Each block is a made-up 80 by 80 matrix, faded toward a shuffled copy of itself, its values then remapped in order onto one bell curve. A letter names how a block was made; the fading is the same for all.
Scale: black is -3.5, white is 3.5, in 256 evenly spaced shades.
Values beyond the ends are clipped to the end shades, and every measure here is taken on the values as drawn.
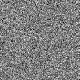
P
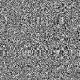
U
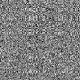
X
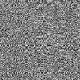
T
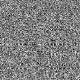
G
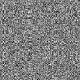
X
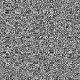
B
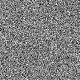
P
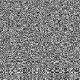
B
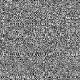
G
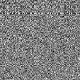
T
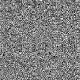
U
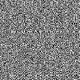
G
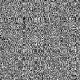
X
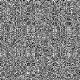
X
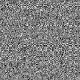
T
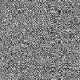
X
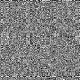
T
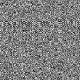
B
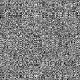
T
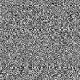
T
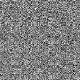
G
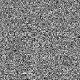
G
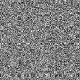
G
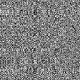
X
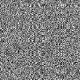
X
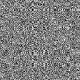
X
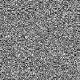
G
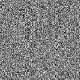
U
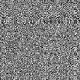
T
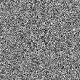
P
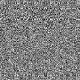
T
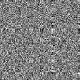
X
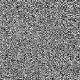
G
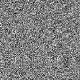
U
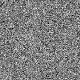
P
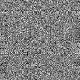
G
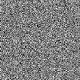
G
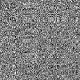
X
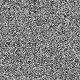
P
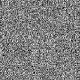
U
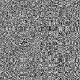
X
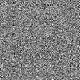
U
